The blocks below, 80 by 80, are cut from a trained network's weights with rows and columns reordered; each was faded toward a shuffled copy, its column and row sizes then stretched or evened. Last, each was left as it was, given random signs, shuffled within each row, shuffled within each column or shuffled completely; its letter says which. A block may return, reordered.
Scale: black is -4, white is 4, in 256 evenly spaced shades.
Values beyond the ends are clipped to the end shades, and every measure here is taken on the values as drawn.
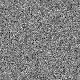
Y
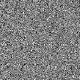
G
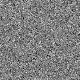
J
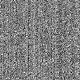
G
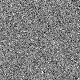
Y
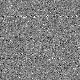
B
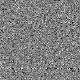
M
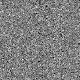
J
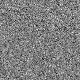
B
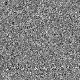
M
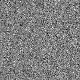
J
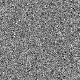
J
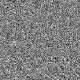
G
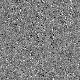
J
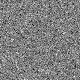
Y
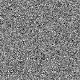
M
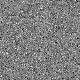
Y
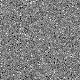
J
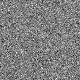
J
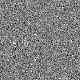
G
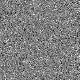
J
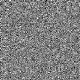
G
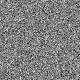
Y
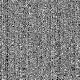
G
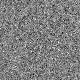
Y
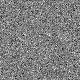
Y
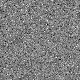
Y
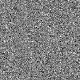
M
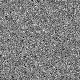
Y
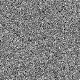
J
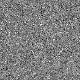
M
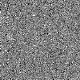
M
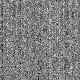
J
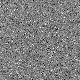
Y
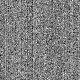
J
